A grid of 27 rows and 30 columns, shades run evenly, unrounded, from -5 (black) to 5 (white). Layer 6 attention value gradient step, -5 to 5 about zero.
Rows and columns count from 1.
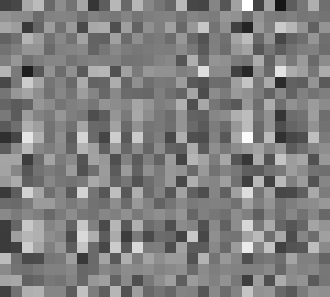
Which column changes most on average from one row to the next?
23
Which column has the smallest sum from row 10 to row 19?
1
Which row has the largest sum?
7
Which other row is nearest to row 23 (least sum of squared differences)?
13
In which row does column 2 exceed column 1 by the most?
22
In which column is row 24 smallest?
8
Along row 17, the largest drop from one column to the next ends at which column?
25
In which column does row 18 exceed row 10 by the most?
3
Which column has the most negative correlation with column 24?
17
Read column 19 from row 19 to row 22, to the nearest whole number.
0 0 -2 -2
